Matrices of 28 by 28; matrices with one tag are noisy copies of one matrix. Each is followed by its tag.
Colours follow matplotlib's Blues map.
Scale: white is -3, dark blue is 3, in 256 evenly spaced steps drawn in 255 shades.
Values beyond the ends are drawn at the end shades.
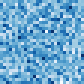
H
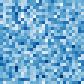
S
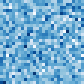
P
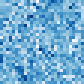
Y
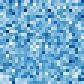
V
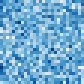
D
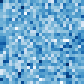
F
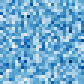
V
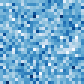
Y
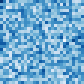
F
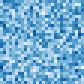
D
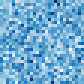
Y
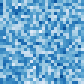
S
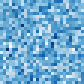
Y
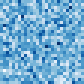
H
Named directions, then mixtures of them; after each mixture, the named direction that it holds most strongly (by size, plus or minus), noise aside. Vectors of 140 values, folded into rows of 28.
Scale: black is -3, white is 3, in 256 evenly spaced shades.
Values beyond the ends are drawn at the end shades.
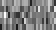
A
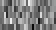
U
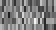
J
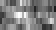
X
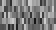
J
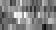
X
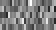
A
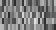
J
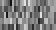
U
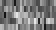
J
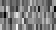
A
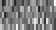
J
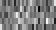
A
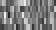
A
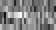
X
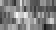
X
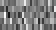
A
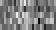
U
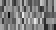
J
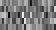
A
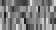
A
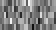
U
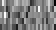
A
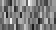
U
